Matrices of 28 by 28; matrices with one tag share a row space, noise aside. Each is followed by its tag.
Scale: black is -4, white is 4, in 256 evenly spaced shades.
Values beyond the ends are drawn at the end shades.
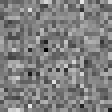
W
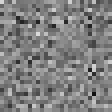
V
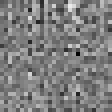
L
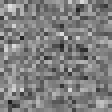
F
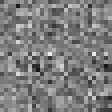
V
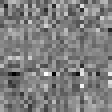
W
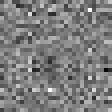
V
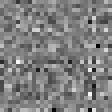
V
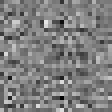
F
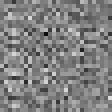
W
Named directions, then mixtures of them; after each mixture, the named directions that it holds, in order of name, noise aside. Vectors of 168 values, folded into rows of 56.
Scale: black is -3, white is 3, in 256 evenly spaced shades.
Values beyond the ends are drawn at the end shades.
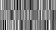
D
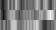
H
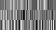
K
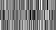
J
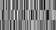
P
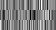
J.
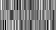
D.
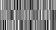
D.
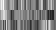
D, H.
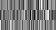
J, P.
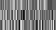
K.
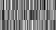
J, P.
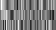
D, H.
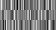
D, P.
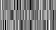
D.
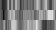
H.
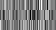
J.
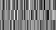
P.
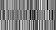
J, K.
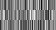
J.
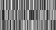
J, P.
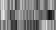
H.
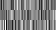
D.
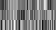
H, K.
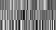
K.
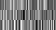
K.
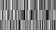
K, P.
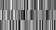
K, P.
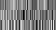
K.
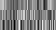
H, K.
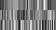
H, K.
